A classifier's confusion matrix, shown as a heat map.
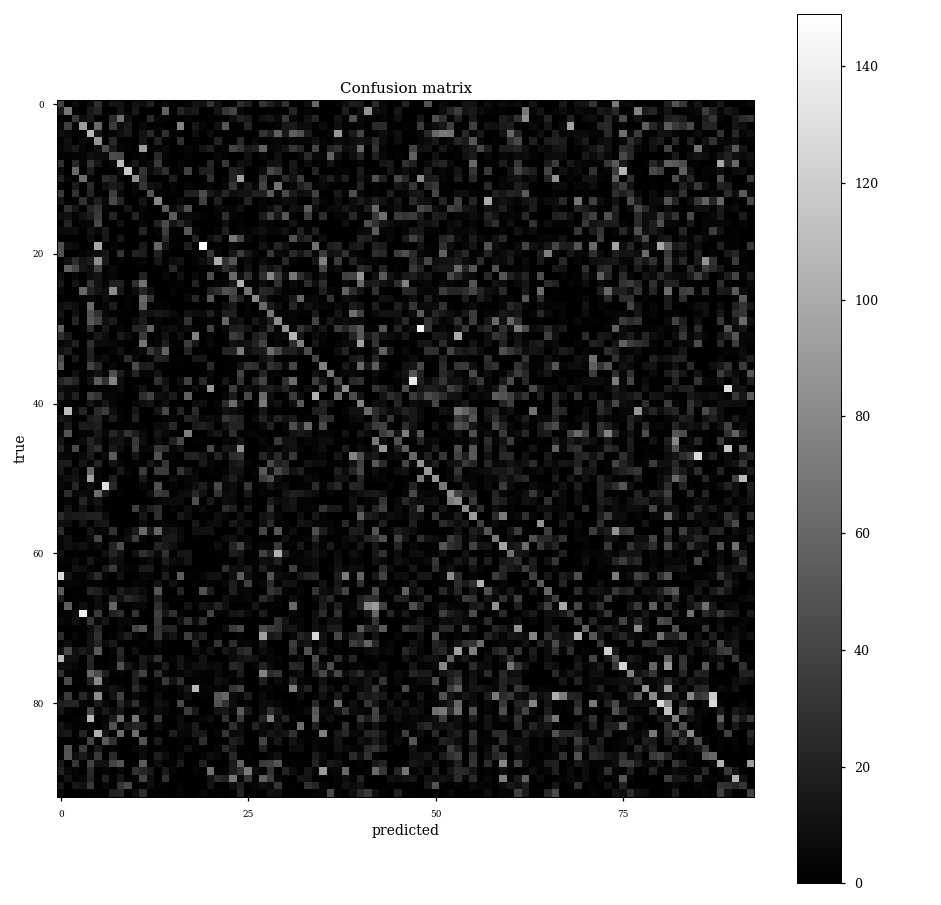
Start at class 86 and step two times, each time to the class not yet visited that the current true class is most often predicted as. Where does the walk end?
41
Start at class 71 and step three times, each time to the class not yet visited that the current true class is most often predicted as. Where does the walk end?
74
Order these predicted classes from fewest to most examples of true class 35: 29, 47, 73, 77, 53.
77, 47, 29, 53, 73
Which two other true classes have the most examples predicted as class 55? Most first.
73, 8
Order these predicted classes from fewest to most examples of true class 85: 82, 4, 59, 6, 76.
82, 76, 59, 4, 6
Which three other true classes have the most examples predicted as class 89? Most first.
38, 46, 30
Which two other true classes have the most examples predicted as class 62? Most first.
2, 1
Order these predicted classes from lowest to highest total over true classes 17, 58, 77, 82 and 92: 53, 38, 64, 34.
38, 64, 53, 34
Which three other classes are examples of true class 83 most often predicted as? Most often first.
32, 75, 7
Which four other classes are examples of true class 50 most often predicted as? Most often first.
91, 4, 48, 82
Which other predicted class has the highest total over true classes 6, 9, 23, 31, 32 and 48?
40
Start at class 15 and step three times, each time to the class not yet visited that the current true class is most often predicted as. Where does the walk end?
24
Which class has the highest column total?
81
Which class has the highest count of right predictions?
19
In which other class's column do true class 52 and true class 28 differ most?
39
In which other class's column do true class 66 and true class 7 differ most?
47
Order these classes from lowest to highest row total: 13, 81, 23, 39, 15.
15, 13, 81, 23, 39
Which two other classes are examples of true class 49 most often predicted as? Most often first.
4, 27
